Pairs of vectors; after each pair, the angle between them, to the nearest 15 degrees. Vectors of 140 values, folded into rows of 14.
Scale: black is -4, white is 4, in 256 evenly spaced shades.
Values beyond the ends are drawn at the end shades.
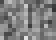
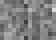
150 degrees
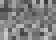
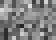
165 degrees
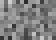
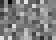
165 degrees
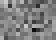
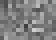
150 degrees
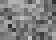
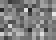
120 degrees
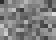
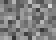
105 degrees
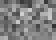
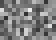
60 degrees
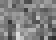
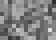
90 degrees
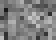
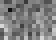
90 degrees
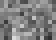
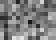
75 degrees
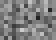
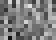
105 degrees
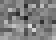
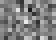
120 degrees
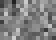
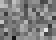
135 degrees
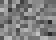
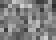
90 degrees
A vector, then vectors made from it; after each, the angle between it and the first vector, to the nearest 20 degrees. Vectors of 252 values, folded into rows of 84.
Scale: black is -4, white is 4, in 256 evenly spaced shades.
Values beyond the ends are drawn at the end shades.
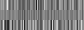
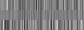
20 degrees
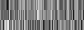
140 degrees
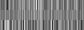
160 degrees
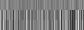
80 degrees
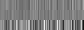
80 degrees
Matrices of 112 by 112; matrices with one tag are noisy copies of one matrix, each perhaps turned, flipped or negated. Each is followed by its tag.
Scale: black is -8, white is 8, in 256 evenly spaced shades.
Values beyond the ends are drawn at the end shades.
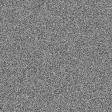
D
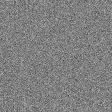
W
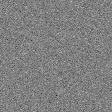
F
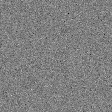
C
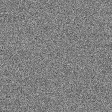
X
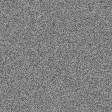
F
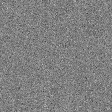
X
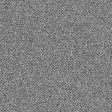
C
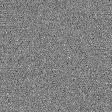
W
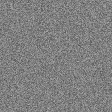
F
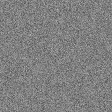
F
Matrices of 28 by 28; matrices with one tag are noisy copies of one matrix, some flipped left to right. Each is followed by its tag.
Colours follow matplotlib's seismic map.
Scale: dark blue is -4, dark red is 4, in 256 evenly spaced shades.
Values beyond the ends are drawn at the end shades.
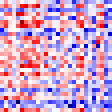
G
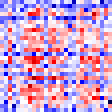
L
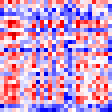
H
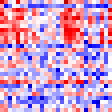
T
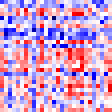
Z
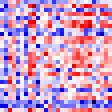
G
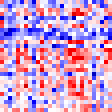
Z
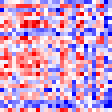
G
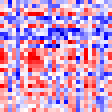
Z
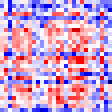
L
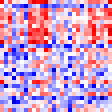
T
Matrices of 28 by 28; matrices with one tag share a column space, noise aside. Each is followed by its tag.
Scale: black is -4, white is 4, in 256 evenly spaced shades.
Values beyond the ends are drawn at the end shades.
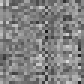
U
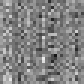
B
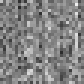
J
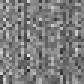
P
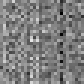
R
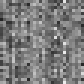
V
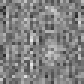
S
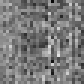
J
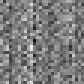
U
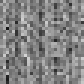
P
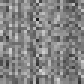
P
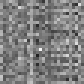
U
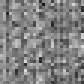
J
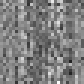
J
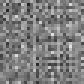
R
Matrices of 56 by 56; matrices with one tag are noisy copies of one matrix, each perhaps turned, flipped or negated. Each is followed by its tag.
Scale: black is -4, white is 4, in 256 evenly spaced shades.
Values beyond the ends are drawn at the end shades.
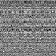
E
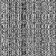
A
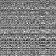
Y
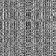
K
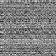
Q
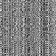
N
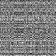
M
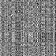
M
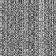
Q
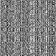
A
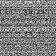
E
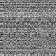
Q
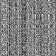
A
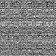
A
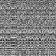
Y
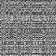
M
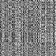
M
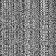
N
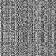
M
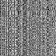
Y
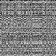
M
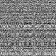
E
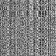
Y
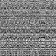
Y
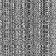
N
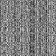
A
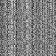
N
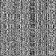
A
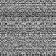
Q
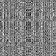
K
